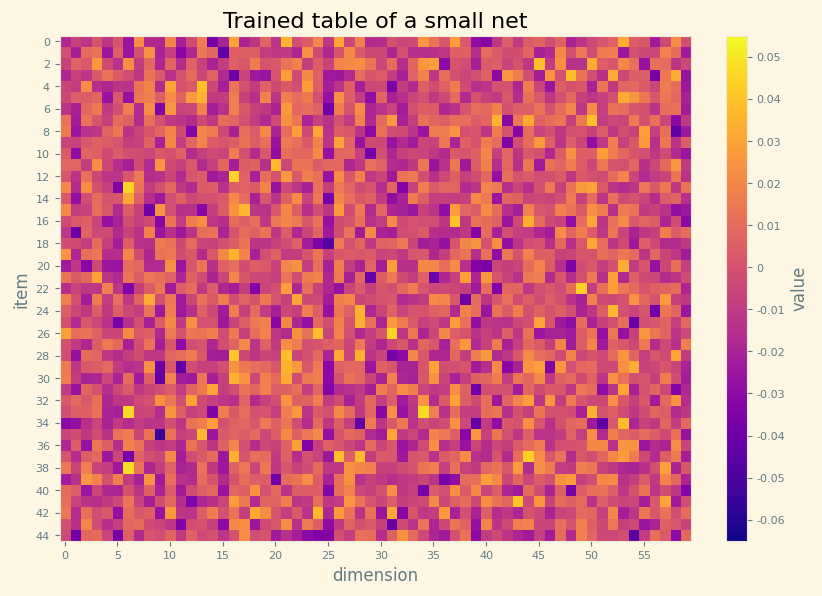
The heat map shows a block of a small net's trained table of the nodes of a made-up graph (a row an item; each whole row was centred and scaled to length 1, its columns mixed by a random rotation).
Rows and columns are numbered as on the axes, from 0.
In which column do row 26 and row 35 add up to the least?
9
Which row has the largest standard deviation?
29
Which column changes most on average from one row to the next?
31
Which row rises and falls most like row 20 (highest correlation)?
0
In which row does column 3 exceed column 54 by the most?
44
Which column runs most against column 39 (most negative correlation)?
59
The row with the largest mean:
2
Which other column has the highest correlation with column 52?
23
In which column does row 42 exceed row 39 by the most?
36
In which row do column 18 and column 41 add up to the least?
22
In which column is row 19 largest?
16
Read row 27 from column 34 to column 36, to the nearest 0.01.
0.01 0 -0.02
